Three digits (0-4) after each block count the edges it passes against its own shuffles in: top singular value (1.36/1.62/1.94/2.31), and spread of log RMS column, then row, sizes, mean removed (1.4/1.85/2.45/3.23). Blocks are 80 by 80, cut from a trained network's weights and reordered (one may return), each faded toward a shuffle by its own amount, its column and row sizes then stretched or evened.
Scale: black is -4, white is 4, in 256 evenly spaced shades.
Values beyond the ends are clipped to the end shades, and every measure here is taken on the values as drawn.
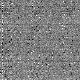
2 2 0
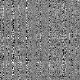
1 4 0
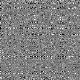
3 2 4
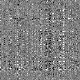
2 3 3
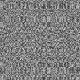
4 1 1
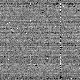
3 1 2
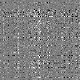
1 3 4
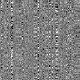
4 3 1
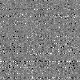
2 1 3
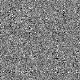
0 2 1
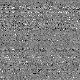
0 1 3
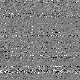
0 1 4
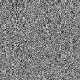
3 2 0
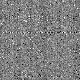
2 0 1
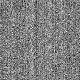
2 0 0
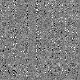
0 3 1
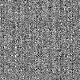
2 1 2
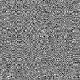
4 0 2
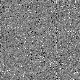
1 1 0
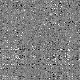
2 2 2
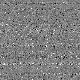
0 0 3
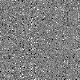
0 3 1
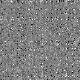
1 2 3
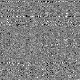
3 1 3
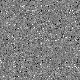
1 0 2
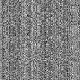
4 2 0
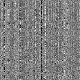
4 3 1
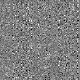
2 3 2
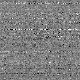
1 1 3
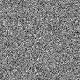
2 0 0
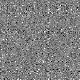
2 0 2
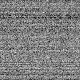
3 0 2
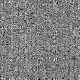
1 1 2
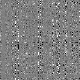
2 4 2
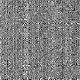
3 2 3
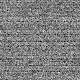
3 1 1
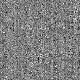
2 1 0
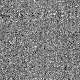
0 0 2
